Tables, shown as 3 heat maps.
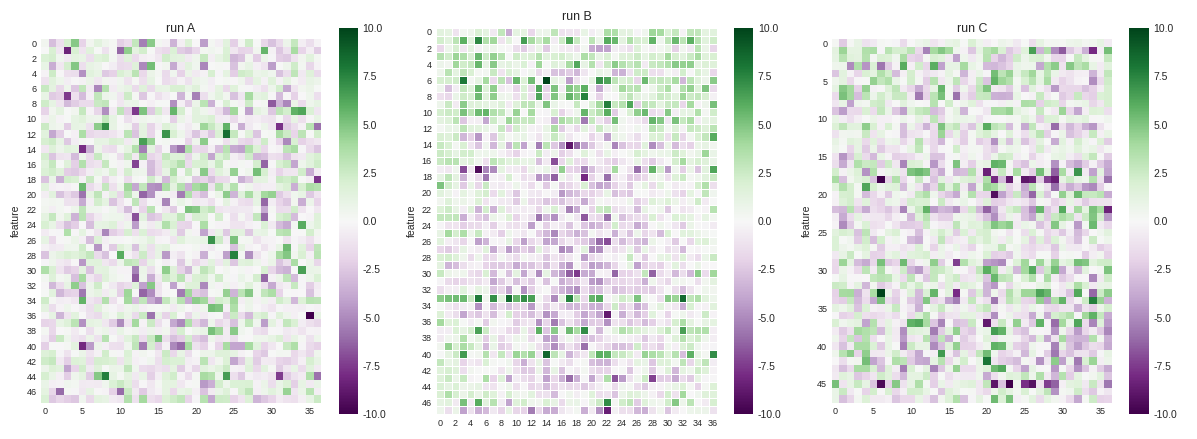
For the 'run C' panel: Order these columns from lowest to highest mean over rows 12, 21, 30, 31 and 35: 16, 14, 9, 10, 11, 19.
11, 9, 10, 16, 19, 14
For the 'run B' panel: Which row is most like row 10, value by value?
3
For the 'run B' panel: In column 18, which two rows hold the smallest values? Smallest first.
30, 14
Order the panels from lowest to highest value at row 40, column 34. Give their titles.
run C, run A, run B
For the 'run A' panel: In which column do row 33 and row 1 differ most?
13
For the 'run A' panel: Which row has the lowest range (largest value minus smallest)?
5
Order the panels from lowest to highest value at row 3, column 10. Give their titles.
run A, run C, run B
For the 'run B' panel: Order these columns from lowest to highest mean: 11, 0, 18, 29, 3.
18, 11, 29, 3, 0
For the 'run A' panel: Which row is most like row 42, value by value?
2
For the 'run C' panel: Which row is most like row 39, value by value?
12
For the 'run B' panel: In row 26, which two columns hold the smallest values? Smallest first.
22, 21
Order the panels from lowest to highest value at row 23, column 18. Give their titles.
run B, run C, run A
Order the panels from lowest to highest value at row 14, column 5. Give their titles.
run A, run B, run C
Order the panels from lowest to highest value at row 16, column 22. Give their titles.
run B, run A, run C
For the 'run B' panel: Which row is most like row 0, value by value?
12
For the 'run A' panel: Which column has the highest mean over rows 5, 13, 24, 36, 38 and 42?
21
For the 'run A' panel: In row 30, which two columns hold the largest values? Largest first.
34, 16
